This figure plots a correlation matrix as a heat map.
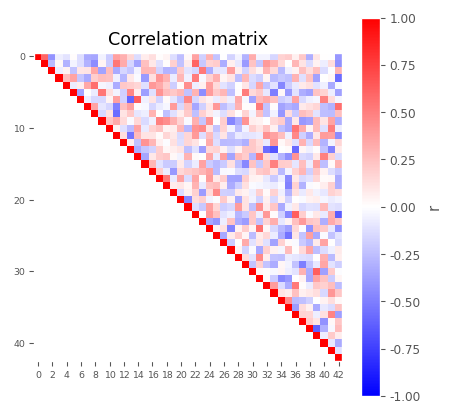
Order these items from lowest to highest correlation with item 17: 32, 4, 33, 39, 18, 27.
27, 33, 32, 39, 4, 18
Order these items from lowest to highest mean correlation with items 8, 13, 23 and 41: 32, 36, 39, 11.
11, 32, 36, 39
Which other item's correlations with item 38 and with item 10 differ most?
39
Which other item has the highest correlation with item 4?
8
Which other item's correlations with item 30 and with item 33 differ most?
13
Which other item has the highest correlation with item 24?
31
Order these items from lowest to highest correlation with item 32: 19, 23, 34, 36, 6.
34, 19, 23, 6, 36
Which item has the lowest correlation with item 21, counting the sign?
20
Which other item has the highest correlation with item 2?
23
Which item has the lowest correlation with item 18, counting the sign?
35
